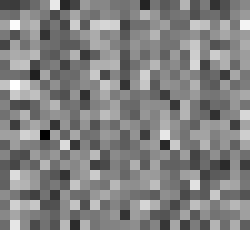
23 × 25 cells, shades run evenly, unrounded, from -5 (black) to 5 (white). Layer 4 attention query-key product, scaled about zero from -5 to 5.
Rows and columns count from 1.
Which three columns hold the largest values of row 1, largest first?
6, 19, 9
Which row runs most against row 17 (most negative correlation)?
3
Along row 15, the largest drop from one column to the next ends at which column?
8
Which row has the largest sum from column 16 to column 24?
14
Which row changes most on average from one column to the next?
23
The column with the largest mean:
2
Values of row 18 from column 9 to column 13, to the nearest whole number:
1 3 0 0 -1
